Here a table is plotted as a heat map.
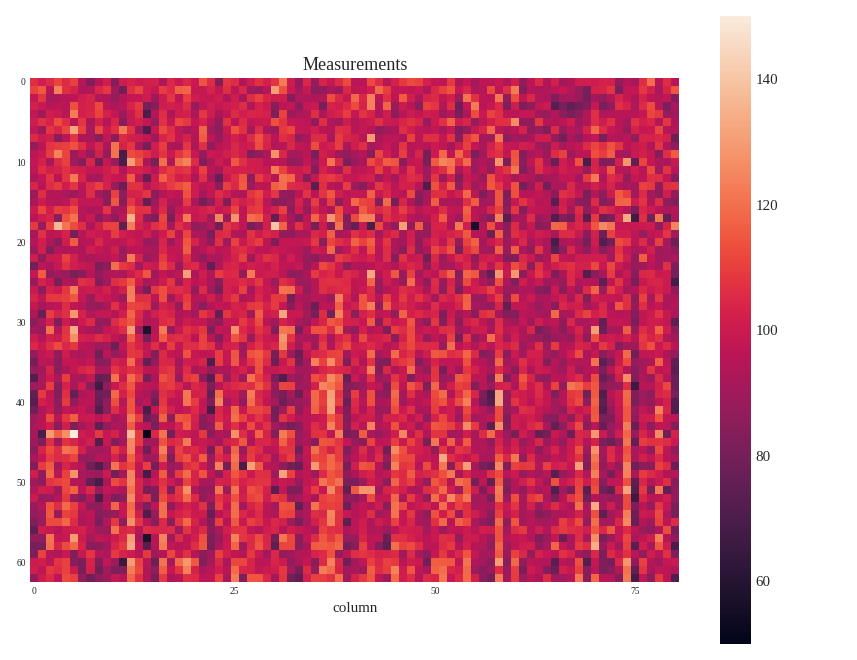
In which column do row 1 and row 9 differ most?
10
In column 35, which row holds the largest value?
48
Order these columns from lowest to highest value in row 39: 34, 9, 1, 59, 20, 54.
9, 59, 34, 20, 1, 54
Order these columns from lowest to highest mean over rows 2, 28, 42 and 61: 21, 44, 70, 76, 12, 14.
21, 14, 70, 76, 44, 12
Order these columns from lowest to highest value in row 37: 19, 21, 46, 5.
21, 5, 46, 19
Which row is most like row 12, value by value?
26
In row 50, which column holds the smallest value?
8
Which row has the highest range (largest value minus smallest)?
44
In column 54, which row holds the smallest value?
6
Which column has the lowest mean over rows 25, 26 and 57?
14
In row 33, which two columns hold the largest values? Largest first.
31, 52
